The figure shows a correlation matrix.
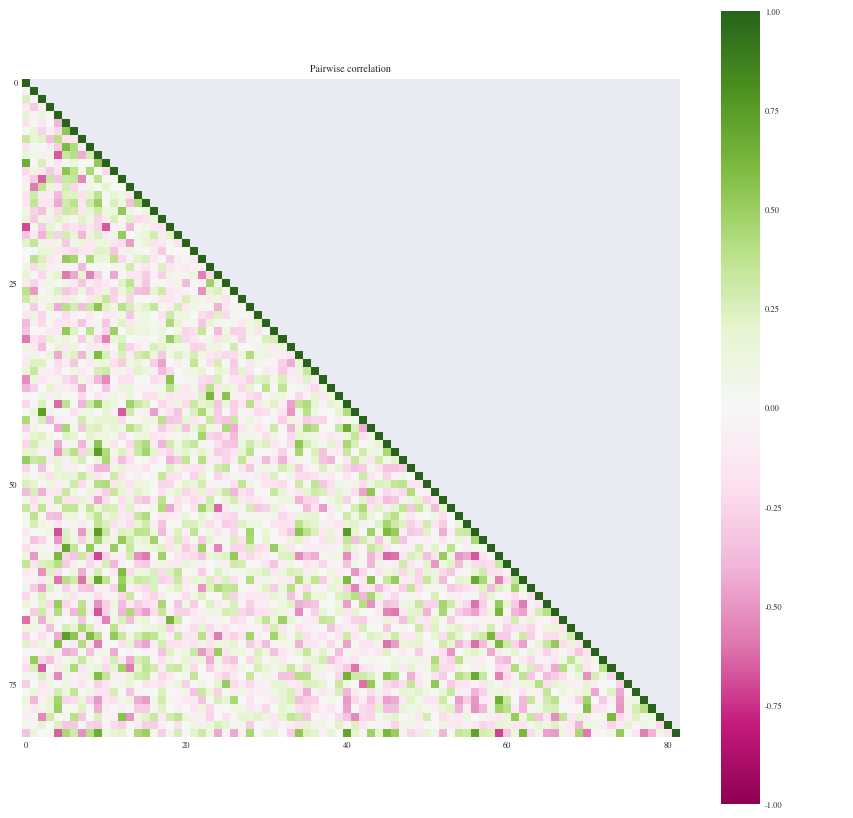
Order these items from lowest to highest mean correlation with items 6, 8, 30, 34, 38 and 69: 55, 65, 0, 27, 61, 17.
0, 65, 27, 17, 55, 61
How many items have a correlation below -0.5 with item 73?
3
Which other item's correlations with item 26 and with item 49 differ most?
22
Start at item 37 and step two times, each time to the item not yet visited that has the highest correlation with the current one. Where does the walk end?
67
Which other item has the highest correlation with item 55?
45
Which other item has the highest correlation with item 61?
12
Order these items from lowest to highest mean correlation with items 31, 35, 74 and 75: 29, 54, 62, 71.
29, 71, 54, 62
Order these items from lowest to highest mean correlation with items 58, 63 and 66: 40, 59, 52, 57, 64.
40, 57, 64, 52, 59
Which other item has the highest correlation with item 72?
1
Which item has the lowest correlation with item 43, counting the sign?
65
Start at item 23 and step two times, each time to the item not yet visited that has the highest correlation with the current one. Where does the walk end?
25
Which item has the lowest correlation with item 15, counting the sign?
59
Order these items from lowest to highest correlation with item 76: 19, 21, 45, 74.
74, 21, 45, 19
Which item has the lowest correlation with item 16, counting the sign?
41
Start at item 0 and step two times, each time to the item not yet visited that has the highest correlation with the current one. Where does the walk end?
9
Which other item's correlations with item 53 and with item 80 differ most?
24
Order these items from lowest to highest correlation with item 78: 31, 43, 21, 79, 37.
43, 21, 37, 31, 79
